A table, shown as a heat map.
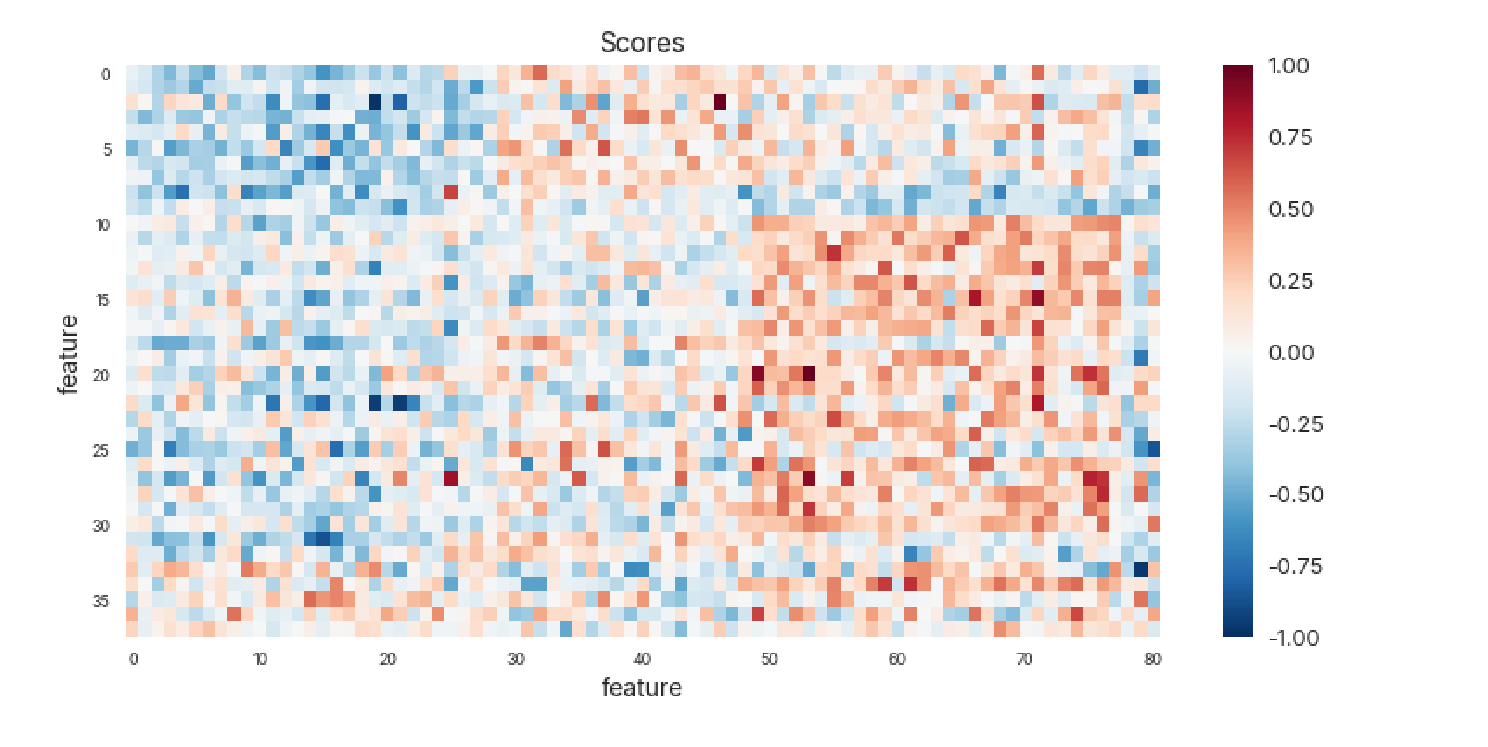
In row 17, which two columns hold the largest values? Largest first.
71, 67
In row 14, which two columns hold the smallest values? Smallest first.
25, 31
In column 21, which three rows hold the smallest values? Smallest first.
22, 2, 9
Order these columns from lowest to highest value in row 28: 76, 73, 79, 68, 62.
62, 73, 68, 79, 76
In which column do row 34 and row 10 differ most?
31
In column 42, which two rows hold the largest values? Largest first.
3, 7
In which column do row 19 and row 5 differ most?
12
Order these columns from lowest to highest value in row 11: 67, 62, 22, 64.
22, 67, 62, 64
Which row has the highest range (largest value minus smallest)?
2
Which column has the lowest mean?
15
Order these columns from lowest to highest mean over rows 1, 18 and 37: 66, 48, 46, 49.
66, 49, 48, 46
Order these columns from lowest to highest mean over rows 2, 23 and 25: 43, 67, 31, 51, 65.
65, 43, 31, 51, 67
